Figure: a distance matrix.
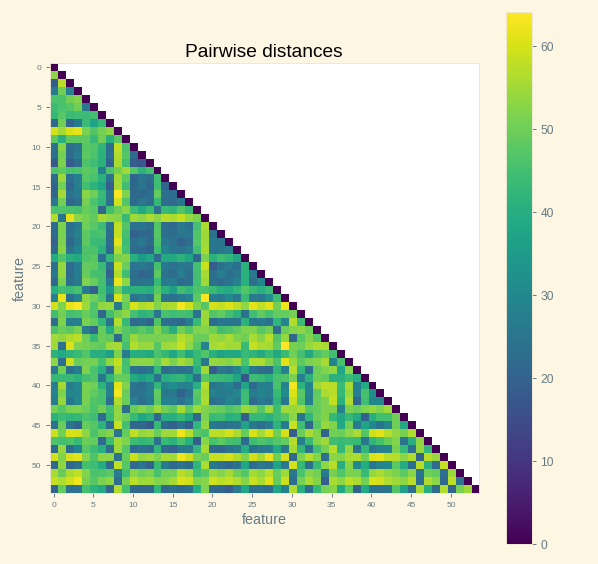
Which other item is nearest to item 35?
1
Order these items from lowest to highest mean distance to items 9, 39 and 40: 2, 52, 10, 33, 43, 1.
10, 2, 43, 1, 33, 52
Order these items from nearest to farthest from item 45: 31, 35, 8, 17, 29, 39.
17, 29, 39, 31, 35, 8
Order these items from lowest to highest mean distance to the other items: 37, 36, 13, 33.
36, 13, 33, 37
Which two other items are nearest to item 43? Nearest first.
9, 36
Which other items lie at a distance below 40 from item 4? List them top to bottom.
5, 28, 33
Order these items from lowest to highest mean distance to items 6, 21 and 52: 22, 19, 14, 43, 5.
14, 22, 5, 43, 19
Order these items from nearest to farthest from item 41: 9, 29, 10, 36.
10, 29, 36, 9
